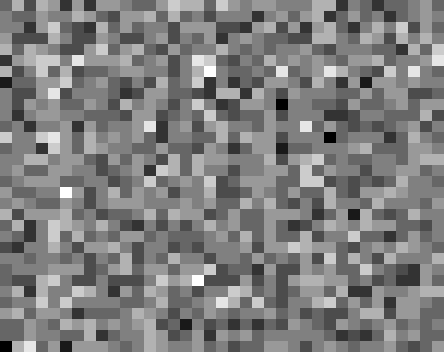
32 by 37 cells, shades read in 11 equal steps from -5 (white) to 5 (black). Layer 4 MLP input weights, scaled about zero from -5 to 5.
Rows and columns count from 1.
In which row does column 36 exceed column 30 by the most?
22
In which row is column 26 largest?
3
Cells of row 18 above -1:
23
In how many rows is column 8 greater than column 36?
11
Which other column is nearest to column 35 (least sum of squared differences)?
12
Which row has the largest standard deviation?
26
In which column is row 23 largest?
2
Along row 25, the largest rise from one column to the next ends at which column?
19
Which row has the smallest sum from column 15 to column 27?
1
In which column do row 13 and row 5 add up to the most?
28
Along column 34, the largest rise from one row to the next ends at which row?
5
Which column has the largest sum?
24
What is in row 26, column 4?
-2
